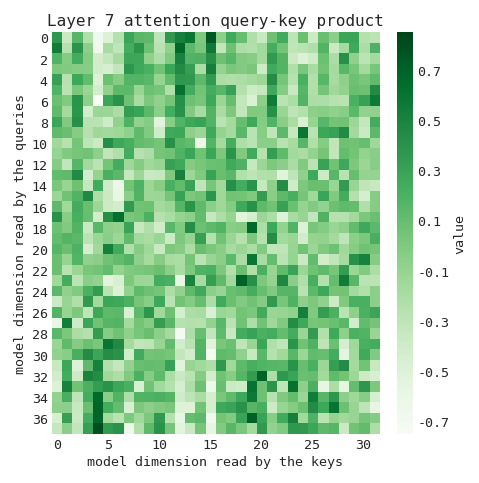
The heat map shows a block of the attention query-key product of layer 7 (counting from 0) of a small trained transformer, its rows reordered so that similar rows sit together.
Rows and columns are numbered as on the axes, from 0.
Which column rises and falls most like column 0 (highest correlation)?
2
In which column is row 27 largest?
1
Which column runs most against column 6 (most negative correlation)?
22
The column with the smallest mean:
10
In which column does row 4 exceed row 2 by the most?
24
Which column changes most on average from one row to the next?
19
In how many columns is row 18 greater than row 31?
16
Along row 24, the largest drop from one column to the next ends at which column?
5
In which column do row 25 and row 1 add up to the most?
12
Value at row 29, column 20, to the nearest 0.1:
0.3
